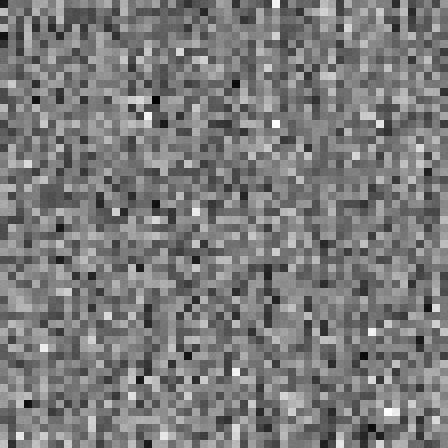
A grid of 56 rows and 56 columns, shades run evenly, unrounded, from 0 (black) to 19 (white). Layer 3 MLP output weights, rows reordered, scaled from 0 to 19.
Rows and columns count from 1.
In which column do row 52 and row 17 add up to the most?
44
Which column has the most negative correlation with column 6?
53
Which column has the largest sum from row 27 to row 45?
37
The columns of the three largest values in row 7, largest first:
23, 19, 33
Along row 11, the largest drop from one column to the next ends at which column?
30
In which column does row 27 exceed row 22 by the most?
25
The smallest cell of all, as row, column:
13, 20
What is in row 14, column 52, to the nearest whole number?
9
